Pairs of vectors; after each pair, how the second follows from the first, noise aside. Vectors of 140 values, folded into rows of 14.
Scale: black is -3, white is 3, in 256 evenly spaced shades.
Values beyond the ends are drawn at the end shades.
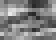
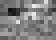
negated, partly zeroed.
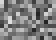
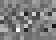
wrapped around, negated, partly zeroed.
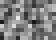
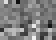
wrapped around, partly zeroed.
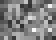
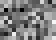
reversed, negated.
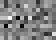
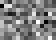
reversed, negated.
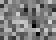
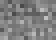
wrapped around, negated, shrunk.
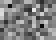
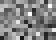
wrapped around, negated.
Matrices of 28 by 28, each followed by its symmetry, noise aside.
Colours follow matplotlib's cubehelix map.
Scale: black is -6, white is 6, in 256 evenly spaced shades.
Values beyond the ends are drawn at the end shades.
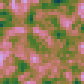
antisymmetric.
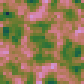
same after a half turn.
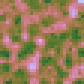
no symmetry.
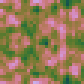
mirrored top to bottom.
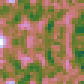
mirrored top to bottom.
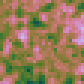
antisymmetric.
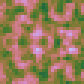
mirrored top to bottom.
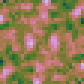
same after a half turn.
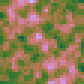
same after a half turn.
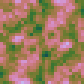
same after a half turn.
